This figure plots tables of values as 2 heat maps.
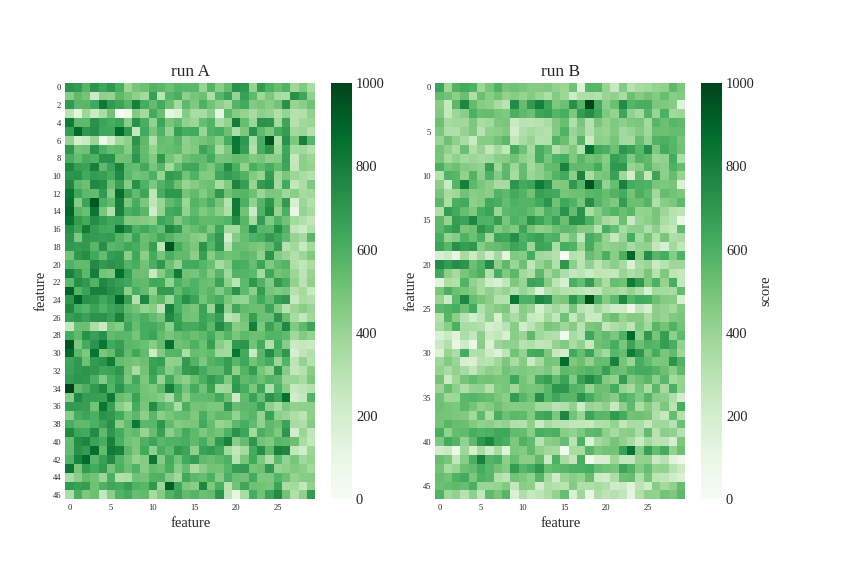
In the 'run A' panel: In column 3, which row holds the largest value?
13
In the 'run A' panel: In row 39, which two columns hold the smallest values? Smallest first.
27, 29
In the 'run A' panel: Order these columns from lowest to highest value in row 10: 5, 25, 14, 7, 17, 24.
25, 17, 14, 7, 5, 24
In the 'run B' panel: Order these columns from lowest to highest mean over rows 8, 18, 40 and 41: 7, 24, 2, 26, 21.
26, 24, 2, 7, 21
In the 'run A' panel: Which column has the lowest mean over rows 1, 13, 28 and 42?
29
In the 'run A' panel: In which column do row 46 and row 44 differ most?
20
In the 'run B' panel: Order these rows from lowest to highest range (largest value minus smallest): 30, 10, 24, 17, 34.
34, 17, 10, 30, 24
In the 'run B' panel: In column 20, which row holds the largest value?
32
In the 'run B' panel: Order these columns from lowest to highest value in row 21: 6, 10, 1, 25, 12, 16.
16, 6, 10, 1, 25, 12
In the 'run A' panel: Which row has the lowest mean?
3
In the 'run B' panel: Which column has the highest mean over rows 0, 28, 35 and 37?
18
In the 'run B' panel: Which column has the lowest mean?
29
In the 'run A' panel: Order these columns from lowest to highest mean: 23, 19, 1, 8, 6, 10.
19, 10, 23, 8, 1, 6
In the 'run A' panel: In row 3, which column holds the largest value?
10
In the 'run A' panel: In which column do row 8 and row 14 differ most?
5
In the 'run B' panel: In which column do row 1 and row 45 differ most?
23
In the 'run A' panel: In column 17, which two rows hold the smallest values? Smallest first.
1, 25
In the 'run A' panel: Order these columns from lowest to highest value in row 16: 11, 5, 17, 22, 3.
17, 11, 5, 3, 22
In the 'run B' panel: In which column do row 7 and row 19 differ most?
15
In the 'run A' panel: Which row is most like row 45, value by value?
18
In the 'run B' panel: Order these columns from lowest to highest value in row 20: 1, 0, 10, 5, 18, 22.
22, 18, 10, 5, 1, 0
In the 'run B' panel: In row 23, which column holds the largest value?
1
